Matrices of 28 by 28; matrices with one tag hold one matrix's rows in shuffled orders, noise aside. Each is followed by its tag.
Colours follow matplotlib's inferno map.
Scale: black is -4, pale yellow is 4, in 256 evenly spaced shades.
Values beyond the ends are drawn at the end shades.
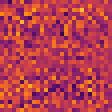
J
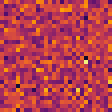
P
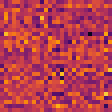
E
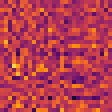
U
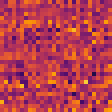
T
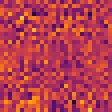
J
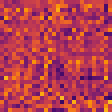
E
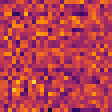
U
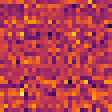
T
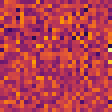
P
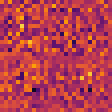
J
